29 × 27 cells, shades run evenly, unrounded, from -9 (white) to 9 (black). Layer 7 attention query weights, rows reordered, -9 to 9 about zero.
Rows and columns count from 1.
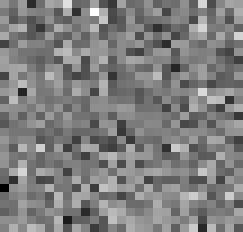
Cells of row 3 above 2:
8
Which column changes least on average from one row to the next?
4
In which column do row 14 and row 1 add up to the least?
23
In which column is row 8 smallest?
12
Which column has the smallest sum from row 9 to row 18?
2
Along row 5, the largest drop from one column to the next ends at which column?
27
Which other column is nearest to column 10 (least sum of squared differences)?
20
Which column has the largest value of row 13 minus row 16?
26
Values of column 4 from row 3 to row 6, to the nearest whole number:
3 3 3 0
